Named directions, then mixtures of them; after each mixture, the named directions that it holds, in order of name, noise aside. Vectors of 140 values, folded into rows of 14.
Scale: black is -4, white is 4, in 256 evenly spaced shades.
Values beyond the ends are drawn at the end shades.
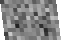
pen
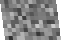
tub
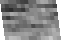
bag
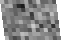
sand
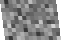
tub.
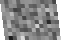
pen, sand, tub.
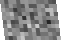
pen, sand, tub.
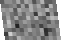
pen.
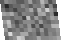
bag, pen, tub.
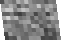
bag, pen.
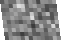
sand.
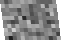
bag, tub.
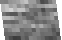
bag.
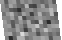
sand, tub.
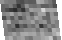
bag, pen, sand.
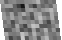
sand, tub.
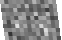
pen.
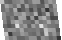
pen.
